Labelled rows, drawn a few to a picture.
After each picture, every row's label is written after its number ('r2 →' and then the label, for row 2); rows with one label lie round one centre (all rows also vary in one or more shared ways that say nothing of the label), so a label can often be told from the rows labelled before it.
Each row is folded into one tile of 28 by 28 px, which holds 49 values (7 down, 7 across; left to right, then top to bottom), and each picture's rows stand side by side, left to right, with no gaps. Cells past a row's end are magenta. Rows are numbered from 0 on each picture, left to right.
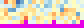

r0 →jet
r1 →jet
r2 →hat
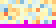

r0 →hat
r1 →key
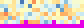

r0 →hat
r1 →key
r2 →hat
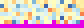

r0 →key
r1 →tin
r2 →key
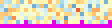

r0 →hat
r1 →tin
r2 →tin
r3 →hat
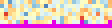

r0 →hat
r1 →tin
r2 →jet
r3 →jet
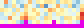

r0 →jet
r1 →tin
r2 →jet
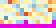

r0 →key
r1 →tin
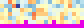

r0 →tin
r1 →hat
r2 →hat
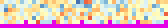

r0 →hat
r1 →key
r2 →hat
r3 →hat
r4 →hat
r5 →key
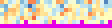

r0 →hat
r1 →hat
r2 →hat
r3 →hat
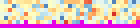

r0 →key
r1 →tin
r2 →key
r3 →hat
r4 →jet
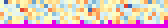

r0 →tin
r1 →tin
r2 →tin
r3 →hat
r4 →tin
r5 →jet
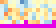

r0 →hat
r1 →key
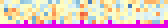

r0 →hat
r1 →jet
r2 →jet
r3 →tin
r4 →tin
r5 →key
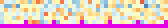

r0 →tin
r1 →key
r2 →jet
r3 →jet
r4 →tin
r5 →tin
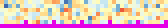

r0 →tin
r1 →key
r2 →hat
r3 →jet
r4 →hat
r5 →tin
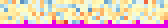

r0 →hat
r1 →jet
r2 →key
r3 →hat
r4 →hat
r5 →jet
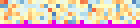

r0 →hat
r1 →tin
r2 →key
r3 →hat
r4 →hat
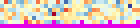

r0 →jet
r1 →key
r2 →hat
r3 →hat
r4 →tin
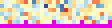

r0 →key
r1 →tin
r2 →hat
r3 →key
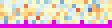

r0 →jet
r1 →jet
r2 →tin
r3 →hat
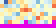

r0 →tin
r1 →jet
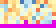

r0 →hat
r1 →key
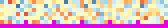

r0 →key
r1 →key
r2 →jet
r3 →jet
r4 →key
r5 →hat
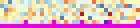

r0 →hat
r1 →jet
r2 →key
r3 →key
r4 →tin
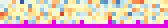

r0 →hat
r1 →jet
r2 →hat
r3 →jet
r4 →tin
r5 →tin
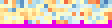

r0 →jet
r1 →tin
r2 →key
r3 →jet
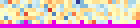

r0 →key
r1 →tin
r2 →hat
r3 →key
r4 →jet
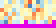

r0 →jet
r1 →hat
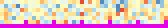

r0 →tin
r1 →key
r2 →key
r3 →jet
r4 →hat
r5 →jet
